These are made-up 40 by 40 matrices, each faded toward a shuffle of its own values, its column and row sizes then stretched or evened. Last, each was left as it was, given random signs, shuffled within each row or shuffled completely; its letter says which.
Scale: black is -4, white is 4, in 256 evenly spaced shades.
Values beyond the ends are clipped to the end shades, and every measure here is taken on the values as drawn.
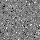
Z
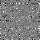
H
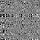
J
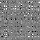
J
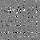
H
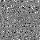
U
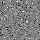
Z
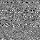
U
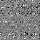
U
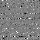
U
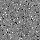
Z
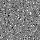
Z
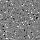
Z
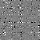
H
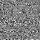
U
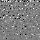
U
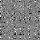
J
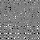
J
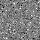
Z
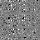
H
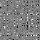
H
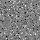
Z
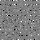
U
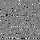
U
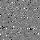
U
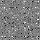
H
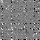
H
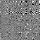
J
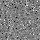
Z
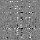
J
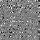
J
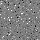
Z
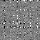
H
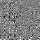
H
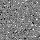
Z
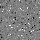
Z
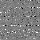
U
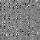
J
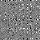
H
